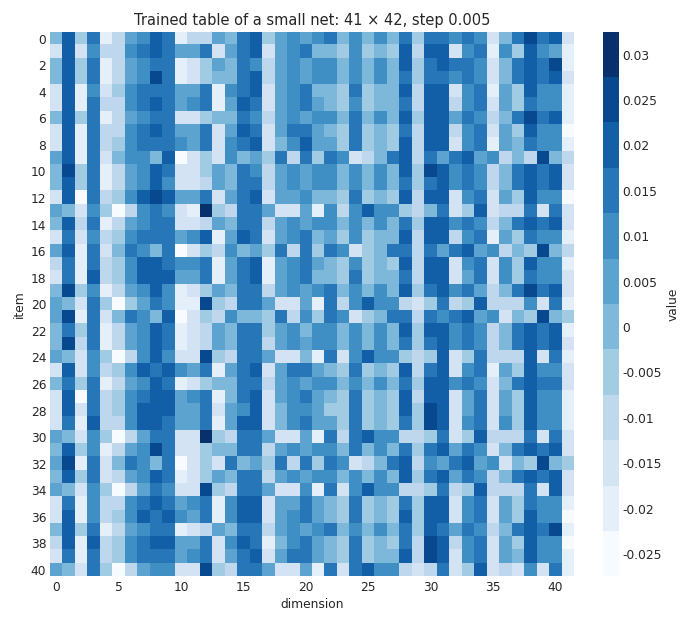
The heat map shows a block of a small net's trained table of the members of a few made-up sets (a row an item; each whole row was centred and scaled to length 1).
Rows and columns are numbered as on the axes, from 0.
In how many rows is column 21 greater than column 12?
14
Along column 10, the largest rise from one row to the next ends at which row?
17
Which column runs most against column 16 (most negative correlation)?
35
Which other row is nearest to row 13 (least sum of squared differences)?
30
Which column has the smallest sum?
41
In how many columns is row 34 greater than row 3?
11
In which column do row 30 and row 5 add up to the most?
12
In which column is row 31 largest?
8
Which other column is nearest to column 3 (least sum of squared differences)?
9
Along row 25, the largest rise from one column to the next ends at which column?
1
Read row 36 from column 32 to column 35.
-0.015 0.01 0.015 -0.015
